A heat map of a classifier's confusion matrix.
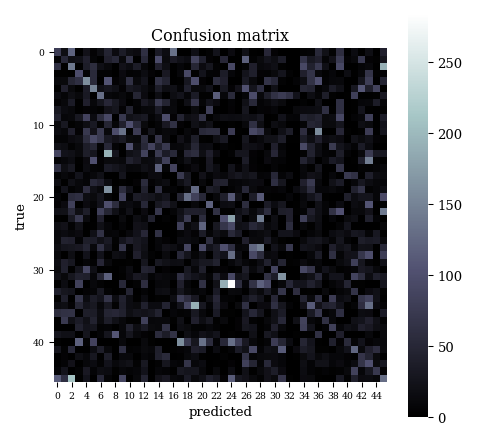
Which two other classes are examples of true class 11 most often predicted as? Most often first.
36, 9
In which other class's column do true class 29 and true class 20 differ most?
18
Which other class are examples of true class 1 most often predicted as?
26
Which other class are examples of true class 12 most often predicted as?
5
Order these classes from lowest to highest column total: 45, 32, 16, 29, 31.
32, 16, 29, 31, 45
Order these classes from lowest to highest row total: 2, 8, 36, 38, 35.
8, 38, 36, 2, 35
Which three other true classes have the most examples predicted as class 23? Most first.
32, 27, 24
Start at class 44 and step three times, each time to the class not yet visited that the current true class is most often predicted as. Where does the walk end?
7
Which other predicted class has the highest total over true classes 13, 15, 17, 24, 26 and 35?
43
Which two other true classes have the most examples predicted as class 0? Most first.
45, 14
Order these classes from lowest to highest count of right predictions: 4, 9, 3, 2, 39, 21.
39, 9, 3, 21, 2, 4
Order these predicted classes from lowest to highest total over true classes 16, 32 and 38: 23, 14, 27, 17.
17, 27, 14, 23
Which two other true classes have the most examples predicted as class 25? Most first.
40, 32
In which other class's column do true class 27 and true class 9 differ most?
28
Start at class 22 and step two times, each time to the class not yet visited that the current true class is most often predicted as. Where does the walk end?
2
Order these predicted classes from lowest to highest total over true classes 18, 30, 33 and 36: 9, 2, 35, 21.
21, 9, 2, 35
